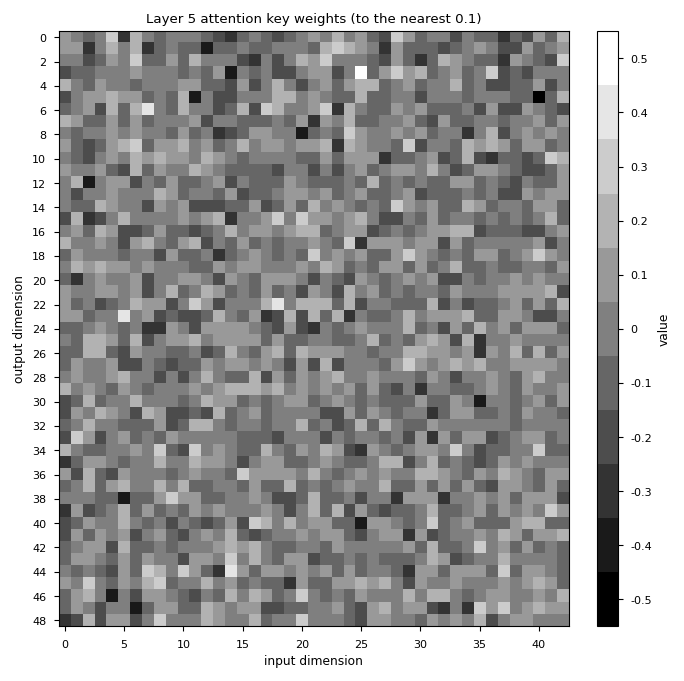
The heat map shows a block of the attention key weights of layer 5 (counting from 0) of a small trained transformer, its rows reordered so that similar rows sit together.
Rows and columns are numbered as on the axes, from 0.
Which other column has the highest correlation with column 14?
37
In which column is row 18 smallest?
13
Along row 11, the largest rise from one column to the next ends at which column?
6
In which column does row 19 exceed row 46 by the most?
4
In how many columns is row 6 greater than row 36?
14
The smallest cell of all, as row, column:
5, 40
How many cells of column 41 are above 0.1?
4
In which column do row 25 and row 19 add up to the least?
35
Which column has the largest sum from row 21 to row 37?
2
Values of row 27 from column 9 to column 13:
-0.2 -0.1 -0.1 0.1 0
